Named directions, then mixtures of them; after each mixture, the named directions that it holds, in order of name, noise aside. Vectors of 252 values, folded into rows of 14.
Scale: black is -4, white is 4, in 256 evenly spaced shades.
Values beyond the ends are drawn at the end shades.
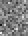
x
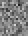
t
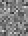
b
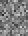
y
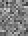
b, t.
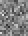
x, y.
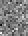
x.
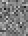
b, y.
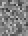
t.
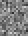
b.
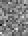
x.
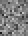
x, y.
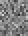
y.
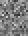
y.
